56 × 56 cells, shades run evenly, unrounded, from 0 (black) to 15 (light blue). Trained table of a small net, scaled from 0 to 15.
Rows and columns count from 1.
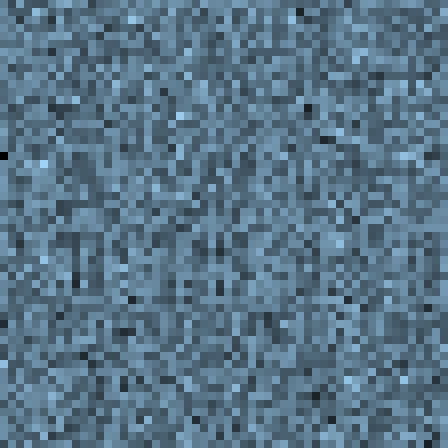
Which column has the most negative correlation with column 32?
30
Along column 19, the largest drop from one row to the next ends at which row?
10
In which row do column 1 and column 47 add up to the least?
20
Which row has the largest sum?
28
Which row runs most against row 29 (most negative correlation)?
25
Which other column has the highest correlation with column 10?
31
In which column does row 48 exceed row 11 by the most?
44
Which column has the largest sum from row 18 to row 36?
51
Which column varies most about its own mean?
45
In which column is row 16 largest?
22
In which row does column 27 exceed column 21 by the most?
48
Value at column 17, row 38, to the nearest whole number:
3
